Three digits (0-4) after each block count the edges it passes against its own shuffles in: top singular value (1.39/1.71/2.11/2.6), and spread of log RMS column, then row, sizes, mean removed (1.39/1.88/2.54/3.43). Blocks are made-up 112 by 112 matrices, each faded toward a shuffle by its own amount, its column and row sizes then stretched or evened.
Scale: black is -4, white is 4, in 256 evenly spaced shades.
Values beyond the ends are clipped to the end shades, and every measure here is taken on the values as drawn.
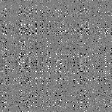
3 3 3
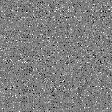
2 0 2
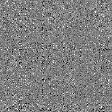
2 3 2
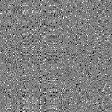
4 2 1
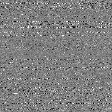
1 0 4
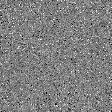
0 1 1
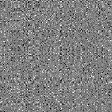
4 2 1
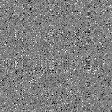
3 1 1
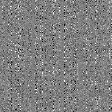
1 4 2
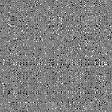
4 2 2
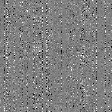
3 4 1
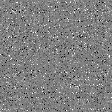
1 1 2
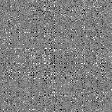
3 3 3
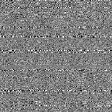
3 0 4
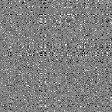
4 2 3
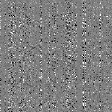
3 4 2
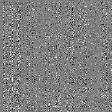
1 4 2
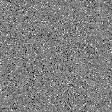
1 1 1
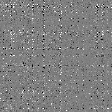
1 3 3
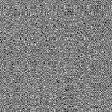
4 1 1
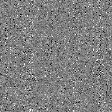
1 3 0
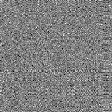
4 0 2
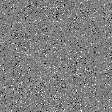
0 2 0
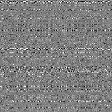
4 0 4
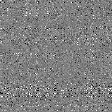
2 2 3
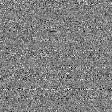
1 0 3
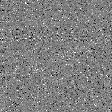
2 0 1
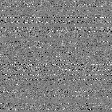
2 0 4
